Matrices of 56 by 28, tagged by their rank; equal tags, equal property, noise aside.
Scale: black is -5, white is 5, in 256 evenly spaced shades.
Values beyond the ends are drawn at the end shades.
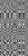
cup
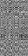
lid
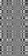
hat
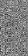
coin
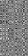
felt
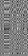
cup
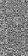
coin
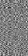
lid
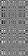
hat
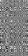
felt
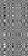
cup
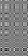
hat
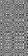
felt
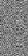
lid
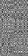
felt
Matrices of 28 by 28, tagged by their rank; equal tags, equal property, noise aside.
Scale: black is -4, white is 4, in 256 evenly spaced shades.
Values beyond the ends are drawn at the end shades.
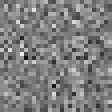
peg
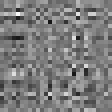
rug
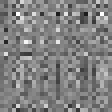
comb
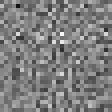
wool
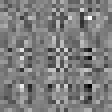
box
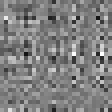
rug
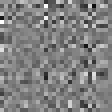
rug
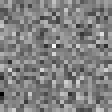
wool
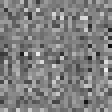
wool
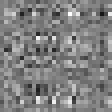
comb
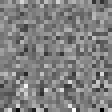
comb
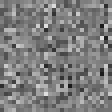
wool
